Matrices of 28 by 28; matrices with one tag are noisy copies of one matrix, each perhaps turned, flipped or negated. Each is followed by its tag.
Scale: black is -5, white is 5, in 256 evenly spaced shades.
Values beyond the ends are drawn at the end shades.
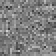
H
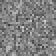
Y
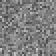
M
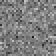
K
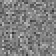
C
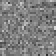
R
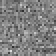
R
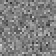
C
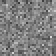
H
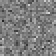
C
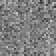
M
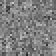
H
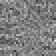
H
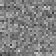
H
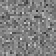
Y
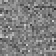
M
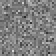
Y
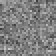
H
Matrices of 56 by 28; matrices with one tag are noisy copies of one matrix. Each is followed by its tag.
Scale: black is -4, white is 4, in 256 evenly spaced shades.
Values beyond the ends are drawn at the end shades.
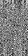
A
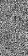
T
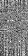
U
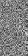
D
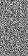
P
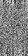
A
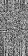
U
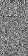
P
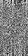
A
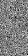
T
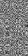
D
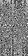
A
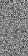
P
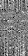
U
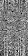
U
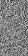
P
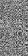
D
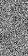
T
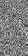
D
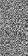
D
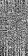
U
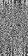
A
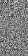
P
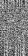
U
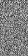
P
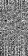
U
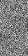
T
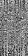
U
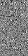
P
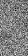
T
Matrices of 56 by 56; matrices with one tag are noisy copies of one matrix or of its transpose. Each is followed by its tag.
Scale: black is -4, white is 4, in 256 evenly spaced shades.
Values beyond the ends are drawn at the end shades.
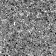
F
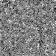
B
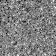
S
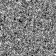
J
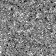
F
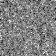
B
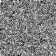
B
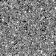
S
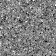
J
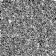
B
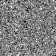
S
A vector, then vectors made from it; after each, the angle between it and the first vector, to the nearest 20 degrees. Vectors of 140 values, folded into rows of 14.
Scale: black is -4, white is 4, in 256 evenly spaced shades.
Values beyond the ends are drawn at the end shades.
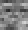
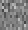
100 degrees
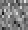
100 degrees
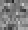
40 degrees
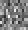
100 degrees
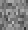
120 degrees
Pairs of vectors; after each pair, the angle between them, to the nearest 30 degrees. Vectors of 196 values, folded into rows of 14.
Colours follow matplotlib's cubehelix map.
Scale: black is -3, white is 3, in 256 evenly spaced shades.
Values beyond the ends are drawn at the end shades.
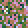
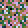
30 degrees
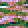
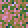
90 degrees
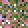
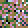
150 degrees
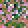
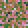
90 degrees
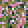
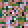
150 degrees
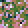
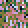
90 degrees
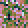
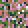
90 degrees
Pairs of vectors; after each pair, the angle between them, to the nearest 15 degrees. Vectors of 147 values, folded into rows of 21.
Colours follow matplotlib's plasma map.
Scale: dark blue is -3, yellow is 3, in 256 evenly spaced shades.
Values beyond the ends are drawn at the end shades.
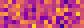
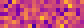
150 degrees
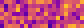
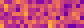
165 degrees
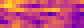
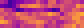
165 degrees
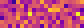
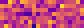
120 degrees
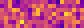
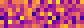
120 degrees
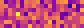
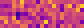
120 degrees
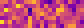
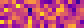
15 degrees
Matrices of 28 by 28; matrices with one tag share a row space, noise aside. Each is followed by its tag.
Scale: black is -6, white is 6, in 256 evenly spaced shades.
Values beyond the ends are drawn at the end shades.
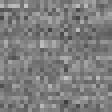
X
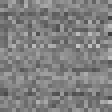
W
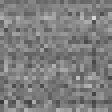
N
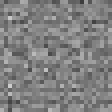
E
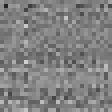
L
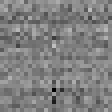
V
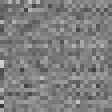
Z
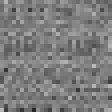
N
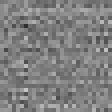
L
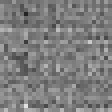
L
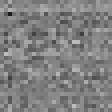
E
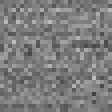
N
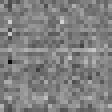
E
